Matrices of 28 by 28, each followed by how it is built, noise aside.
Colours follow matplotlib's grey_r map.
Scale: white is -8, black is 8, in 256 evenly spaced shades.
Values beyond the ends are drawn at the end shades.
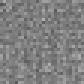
blocks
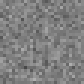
noise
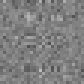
low rank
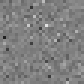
sparse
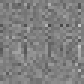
low rank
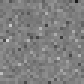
sparse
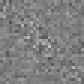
banded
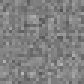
blocks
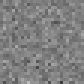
low rank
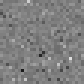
sparse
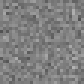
blocks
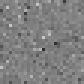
sparse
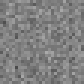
blocks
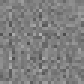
low rank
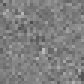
banded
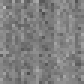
blocks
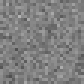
noise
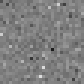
sparse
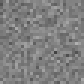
noise
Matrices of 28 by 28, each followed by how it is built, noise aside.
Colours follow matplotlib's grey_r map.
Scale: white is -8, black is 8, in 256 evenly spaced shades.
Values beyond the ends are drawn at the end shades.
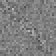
banded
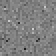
sparse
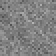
Toeplitz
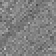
Hankel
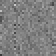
uneven columns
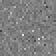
sparse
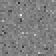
sparse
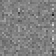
uneven columns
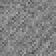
Hankel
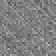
Toeplitz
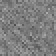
Toeplitz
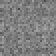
blocks
